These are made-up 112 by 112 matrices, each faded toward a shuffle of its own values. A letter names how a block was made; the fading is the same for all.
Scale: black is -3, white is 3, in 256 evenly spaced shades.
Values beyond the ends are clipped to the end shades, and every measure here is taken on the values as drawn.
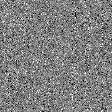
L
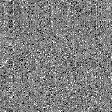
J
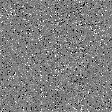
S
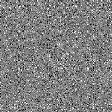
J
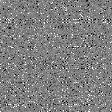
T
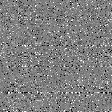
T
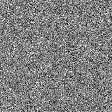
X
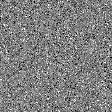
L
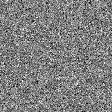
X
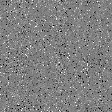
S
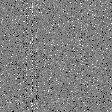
S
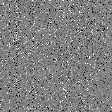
S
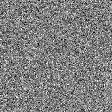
X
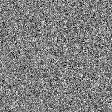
X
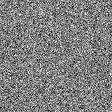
X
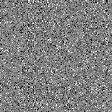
J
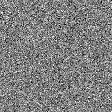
X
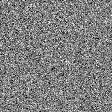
X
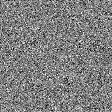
X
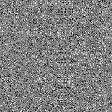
J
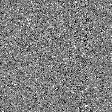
L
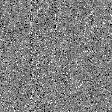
L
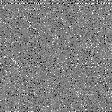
T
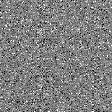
J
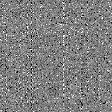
J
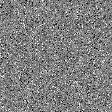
L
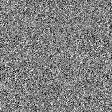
X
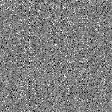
J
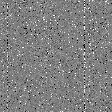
S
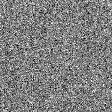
X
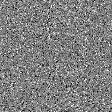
L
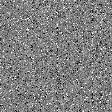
L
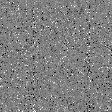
S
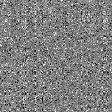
J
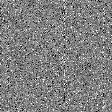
L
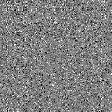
J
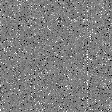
S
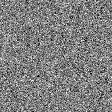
X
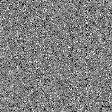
L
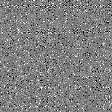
T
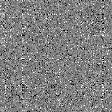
J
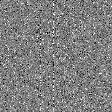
L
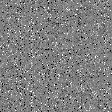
S
